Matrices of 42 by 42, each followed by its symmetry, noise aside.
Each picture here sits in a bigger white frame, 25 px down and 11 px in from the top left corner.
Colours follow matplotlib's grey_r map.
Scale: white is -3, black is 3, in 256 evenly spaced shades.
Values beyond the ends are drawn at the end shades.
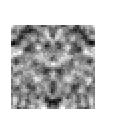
mirrored left to right.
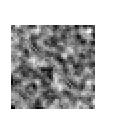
symmetric across the other diagonal.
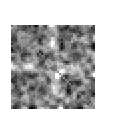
symmetric.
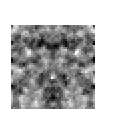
mirrored left to right.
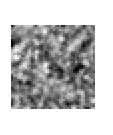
no symmetry.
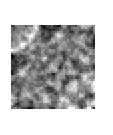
symmetric.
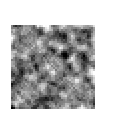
symmetric across the other diagonal.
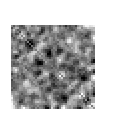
symmetric.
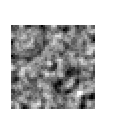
symmetric.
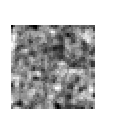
no symmetry.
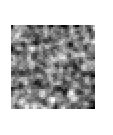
no symmetry.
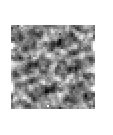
same after a half turn.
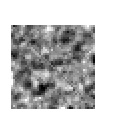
no symmetry.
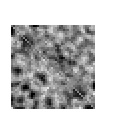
symmetric across the other diagonal.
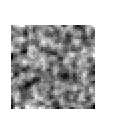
no symmetry.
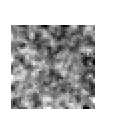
antisymmetric.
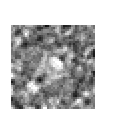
symmetric across the other diagonal.
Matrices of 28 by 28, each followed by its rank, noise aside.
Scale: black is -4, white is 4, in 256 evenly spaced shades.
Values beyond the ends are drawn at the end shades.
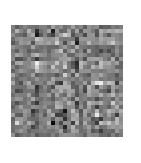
five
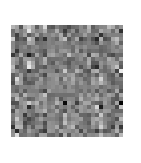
four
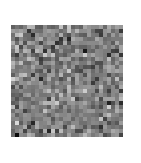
seven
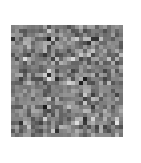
five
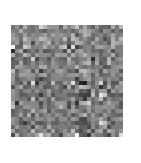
four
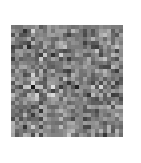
six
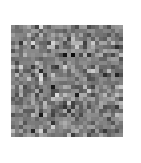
four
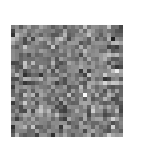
six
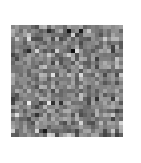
six
